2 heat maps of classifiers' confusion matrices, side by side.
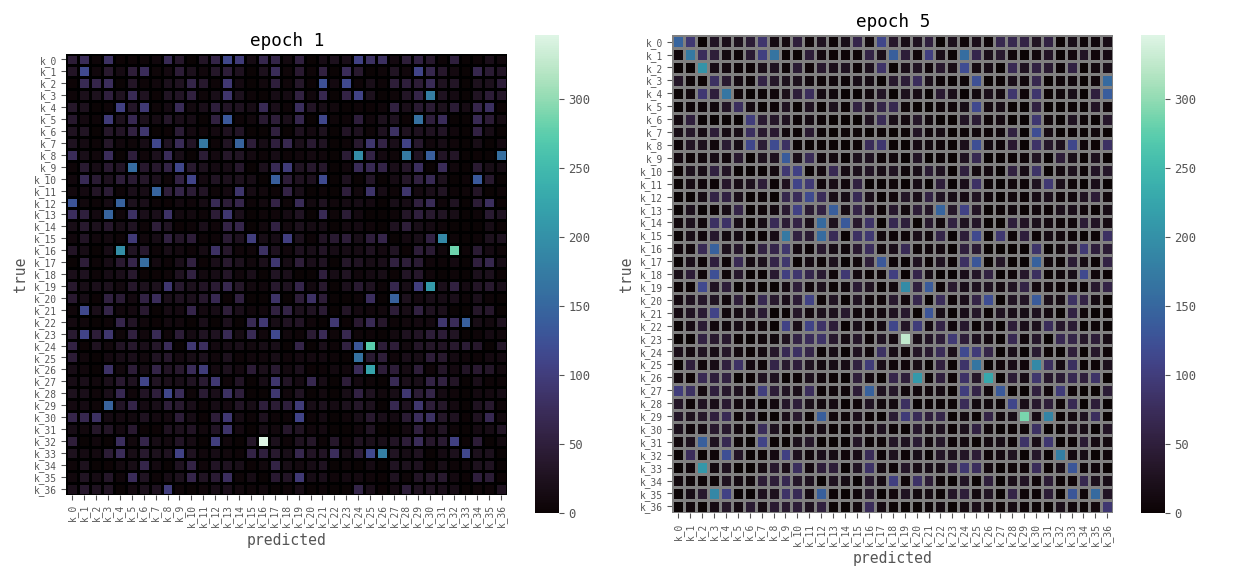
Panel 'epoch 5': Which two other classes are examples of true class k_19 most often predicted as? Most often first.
k_21, k_2
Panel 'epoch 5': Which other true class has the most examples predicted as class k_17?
k_0
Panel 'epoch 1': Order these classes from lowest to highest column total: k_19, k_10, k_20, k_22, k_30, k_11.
k_22, k_20, k_11, k_10, k_19, k_30
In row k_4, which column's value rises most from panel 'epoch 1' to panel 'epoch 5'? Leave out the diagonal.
k_36
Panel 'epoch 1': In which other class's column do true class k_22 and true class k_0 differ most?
k_33
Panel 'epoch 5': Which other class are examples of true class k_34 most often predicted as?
k_18
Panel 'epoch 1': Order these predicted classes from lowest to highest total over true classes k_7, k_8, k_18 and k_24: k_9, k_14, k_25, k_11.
k_9, k_14, k_11, k_25
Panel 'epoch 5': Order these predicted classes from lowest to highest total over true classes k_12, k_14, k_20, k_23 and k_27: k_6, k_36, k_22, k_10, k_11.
k_6, k_36, k_22, k_10, k_11
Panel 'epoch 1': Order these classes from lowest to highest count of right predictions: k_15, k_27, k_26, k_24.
k_26, k_27, k_15, k_24
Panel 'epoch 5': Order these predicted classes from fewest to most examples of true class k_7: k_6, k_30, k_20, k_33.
k_33, k_20, k_6, k_30
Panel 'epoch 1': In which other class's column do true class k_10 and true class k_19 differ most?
k_30
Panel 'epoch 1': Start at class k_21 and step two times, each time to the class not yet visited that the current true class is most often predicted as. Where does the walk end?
k_29
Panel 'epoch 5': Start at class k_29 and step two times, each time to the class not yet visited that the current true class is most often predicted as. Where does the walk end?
k_2
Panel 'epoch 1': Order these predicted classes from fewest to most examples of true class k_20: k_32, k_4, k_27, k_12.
k_32, k_4, k_12, k_27
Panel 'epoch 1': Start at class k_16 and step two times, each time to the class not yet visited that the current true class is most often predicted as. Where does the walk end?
k_12
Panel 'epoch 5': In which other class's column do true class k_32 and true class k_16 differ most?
k_3
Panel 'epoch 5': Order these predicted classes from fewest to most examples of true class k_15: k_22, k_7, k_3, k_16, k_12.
k_7, k_3, k_22, k_16, k_12
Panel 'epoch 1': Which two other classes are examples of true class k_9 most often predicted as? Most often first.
k_5, k_18
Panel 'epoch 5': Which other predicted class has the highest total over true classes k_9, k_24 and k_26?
k_20
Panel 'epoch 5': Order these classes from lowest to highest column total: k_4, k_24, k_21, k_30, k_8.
k_21, k_8, k_4, k_24, k_30
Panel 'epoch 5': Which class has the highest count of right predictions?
k_29
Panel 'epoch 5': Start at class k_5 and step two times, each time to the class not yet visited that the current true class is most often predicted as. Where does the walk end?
k_30
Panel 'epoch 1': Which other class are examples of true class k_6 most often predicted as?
k_27
